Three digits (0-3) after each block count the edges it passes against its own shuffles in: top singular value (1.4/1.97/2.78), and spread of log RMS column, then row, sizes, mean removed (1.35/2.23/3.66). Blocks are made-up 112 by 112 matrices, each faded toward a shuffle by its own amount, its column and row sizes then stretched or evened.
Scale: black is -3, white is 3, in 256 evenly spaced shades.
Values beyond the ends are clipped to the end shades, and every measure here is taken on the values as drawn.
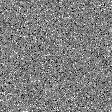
0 0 0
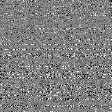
0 1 3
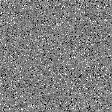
0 1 1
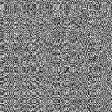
3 2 0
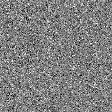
1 1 0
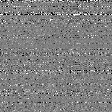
2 0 3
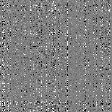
1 3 2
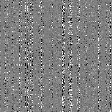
2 3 1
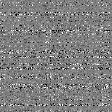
0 1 3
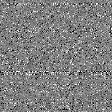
2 1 2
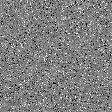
0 0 0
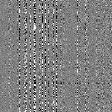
3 3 1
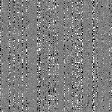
2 3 1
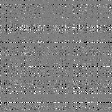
2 2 3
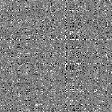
2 2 2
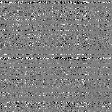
1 2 3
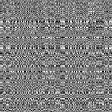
3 0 3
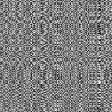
3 3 0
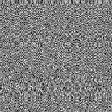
3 1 1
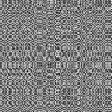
3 2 0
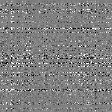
1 2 3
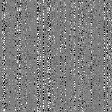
2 3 0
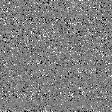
0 1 2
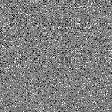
2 0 1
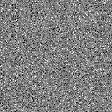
2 1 0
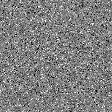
0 0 1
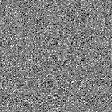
2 0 1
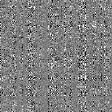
1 3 2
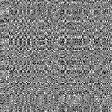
3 1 2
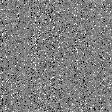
0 2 0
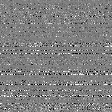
2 0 3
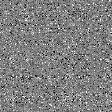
0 1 2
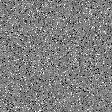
1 0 0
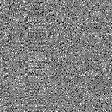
2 0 1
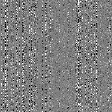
2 3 0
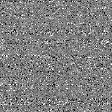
1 1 2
